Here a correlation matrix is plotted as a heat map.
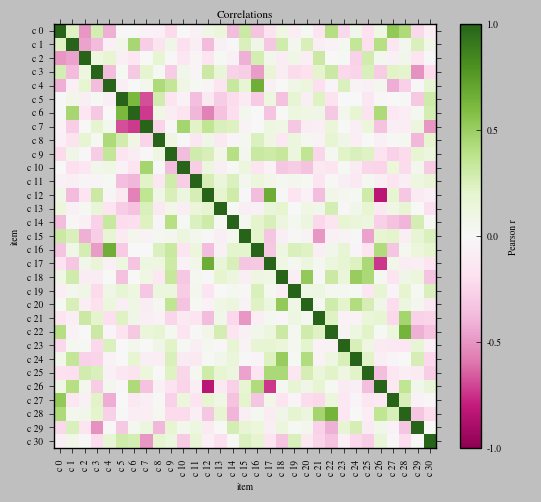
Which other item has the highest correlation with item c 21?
c 28
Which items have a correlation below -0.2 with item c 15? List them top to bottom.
c 2, c 3, c 17, c 21, c 25
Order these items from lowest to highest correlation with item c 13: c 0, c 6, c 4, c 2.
c 6, c 4, c 2, c 0
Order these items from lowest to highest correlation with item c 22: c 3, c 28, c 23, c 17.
c 23, c 17, c 3, c 28
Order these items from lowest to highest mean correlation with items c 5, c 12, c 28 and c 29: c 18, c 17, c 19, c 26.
c 26, c 18, c 19, c 17
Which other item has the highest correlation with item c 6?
c 5
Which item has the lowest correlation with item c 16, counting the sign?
c 3
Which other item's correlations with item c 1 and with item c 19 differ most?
c 2
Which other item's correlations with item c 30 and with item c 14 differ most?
c 7
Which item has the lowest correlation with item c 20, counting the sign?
c 10
